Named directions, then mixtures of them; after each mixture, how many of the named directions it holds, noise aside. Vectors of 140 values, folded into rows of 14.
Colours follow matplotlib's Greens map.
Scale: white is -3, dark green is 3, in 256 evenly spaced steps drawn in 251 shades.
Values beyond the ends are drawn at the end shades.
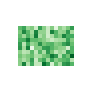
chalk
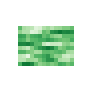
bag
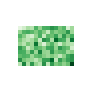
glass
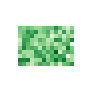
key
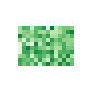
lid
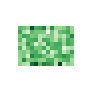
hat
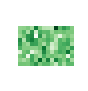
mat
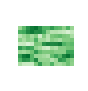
one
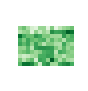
three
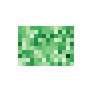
one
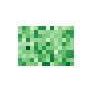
two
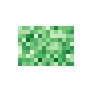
three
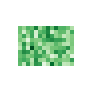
one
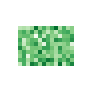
three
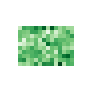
four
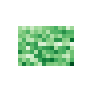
three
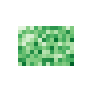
one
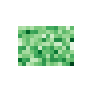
two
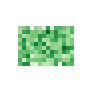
one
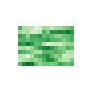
one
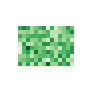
two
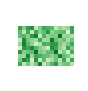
four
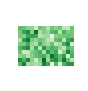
two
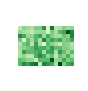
four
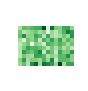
three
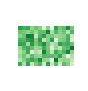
three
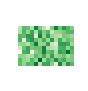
two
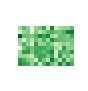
two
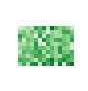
four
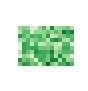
three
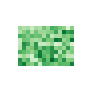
four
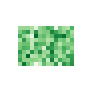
four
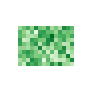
two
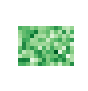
one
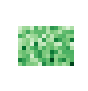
three
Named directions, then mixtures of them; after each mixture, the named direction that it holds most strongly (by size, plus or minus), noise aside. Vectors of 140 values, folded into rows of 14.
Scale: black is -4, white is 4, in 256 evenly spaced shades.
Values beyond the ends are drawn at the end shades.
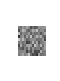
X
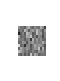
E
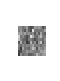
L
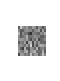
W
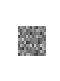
X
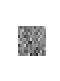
W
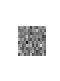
W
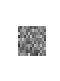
X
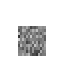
X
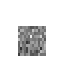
X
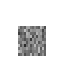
E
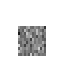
E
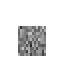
W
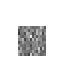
E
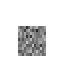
X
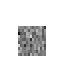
E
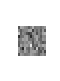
W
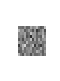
E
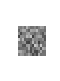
X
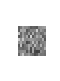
X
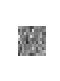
L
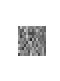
W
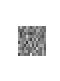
W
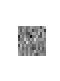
L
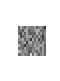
E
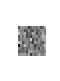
E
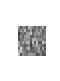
L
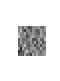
L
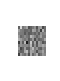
W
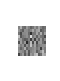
W
